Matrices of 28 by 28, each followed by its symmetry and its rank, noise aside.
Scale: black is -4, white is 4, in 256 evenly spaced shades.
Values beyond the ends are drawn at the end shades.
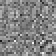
symmetric, rank four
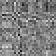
antisymmetric, rank four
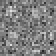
symmetric, rank five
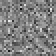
antisymmetric, rank six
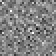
symmetric, rank six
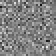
no symmetry, rank five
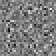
symmetric, rank four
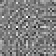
symmetric, rank four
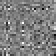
no symmetry, rank four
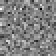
no symmetry, rank five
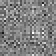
no symmetry, rank five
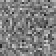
no symmetry, rank six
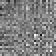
symmetric, rank four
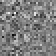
antisymmetric, rank six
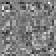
no symmetry, rank four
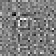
symmetric, rank four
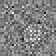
symmetric, rank five
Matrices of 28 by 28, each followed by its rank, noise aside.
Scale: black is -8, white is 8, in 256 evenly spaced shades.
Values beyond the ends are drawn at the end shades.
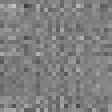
four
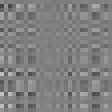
one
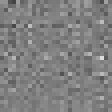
four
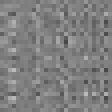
three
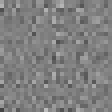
three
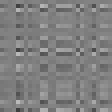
one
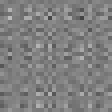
two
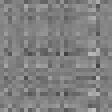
two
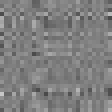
two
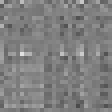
three
